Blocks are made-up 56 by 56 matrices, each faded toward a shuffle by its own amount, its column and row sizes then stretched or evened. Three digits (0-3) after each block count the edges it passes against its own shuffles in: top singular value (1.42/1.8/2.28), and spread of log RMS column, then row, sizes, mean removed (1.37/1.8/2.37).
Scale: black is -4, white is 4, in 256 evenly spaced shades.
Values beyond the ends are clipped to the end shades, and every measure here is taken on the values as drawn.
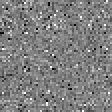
1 1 1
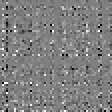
2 3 3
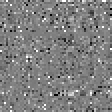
1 0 2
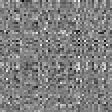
3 2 3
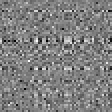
3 0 3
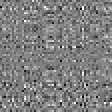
3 2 3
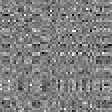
3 0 3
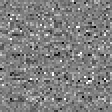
2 0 2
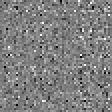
1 2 1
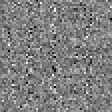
2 2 0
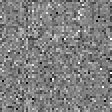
2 1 0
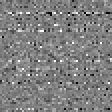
2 0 3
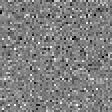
2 0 2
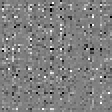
1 3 2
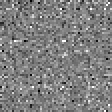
0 1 2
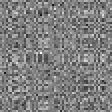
3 3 1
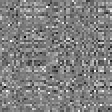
3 0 2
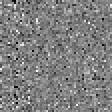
0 2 0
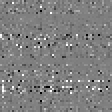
1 1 3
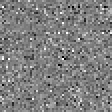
0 1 2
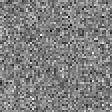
2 1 0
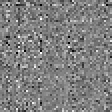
0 3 2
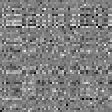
3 0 3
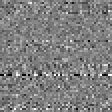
2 0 3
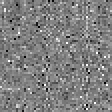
2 1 0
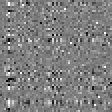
3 2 2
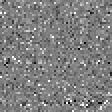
1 0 1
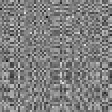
3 3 0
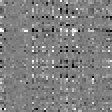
3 3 3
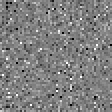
1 1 0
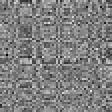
3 0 2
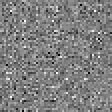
1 2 2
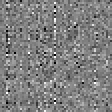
2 3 0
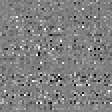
1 1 3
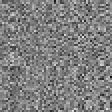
3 2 0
